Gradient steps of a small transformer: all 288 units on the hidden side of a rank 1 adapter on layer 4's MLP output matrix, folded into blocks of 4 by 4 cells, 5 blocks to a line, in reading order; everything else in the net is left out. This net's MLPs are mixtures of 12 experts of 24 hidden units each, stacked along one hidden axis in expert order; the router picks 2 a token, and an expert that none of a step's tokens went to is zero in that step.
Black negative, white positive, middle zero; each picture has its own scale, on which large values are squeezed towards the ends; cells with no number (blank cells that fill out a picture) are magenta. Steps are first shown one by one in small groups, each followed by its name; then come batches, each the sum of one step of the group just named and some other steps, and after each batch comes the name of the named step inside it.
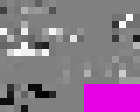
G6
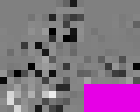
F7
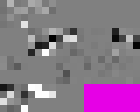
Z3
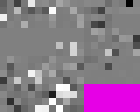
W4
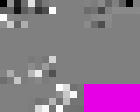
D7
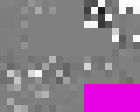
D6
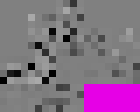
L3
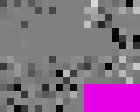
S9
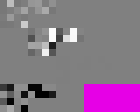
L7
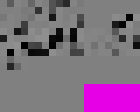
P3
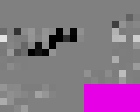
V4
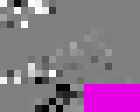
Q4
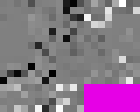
L3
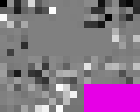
D7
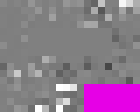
D6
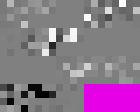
L7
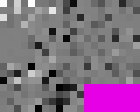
L3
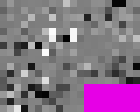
L7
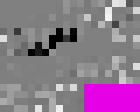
V4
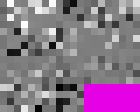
D6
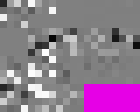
Z3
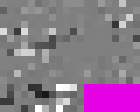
G6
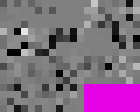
S9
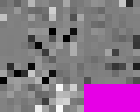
W4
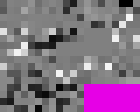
G6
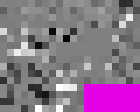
G6
